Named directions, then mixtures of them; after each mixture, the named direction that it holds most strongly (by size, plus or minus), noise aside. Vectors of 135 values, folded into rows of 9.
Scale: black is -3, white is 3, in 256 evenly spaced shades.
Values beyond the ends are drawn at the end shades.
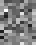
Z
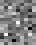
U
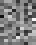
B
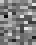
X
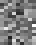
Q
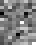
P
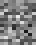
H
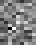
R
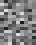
Q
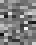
X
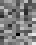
B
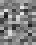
H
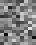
U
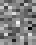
U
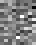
B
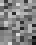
Q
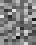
B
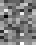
Z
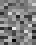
H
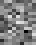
R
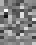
Z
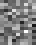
B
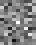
U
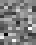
U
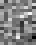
X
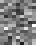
Q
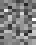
B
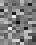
R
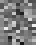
Q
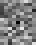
R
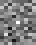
U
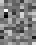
Z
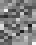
Z
